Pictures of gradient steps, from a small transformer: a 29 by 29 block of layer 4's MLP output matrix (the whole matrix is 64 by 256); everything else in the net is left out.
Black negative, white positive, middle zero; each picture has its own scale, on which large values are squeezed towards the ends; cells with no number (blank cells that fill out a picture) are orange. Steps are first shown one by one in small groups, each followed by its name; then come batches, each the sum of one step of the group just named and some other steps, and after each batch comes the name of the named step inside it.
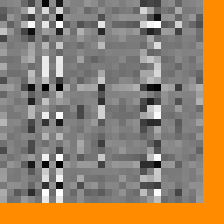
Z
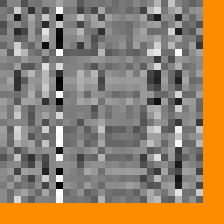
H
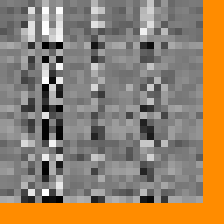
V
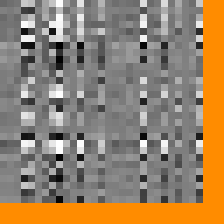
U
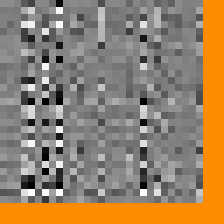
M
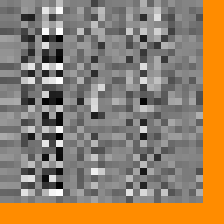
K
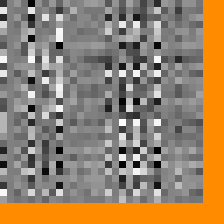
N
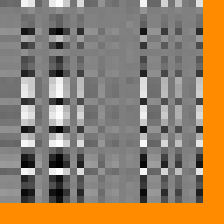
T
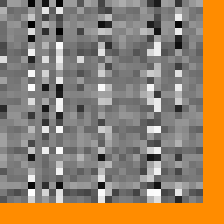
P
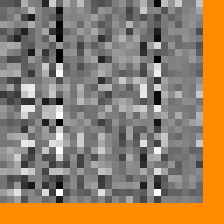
T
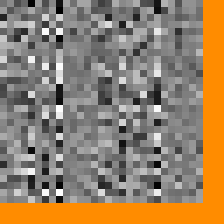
N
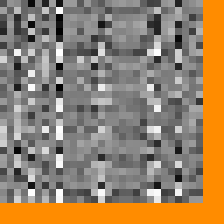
P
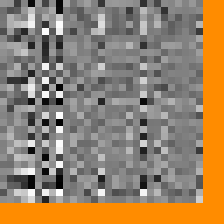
M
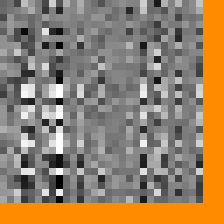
T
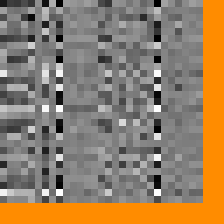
N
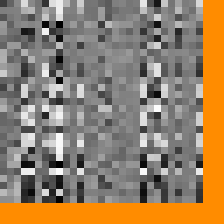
T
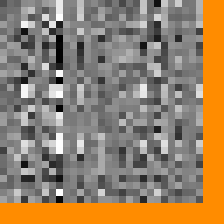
U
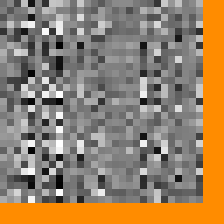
U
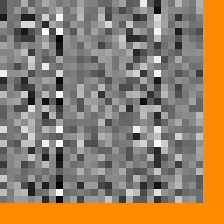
K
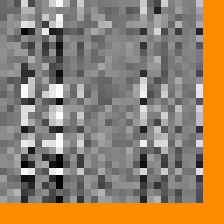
T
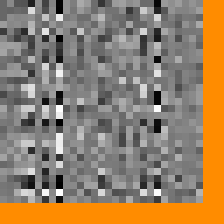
M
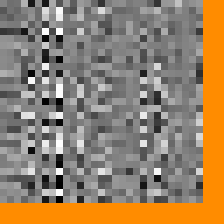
K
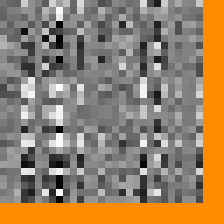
T
